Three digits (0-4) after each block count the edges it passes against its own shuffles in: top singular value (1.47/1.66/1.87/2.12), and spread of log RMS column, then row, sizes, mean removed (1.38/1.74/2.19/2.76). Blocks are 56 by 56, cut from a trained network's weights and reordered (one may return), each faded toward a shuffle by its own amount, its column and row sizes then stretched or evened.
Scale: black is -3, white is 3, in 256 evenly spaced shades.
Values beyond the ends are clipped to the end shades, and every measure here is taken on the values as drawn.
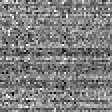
3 1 1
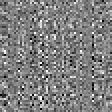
4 4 2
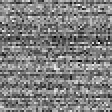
4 1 0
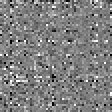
0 3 3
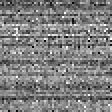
4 0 3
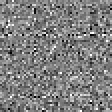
1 1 3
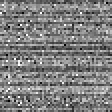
4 0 1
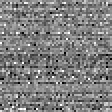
2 0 3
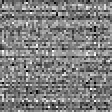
4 3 0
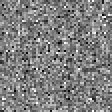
0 0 1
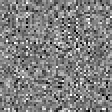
3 3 2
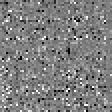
0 3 3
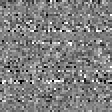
0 0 4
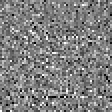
2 1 2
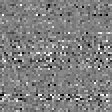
0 1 4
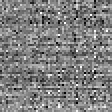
2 3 0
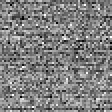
2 1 0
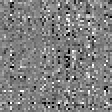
0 4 2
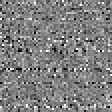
0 1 4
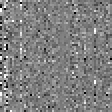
0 4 0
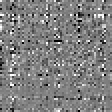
1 4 4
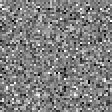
0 1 1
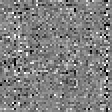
0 3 3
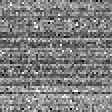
4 0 1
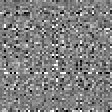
3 3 4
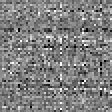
1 3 3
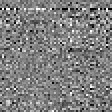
4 2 3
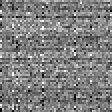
2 3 0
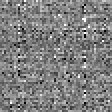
1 3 1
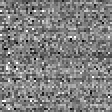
1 1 1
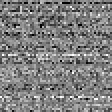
2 0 4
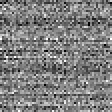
3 2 1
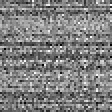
4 2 0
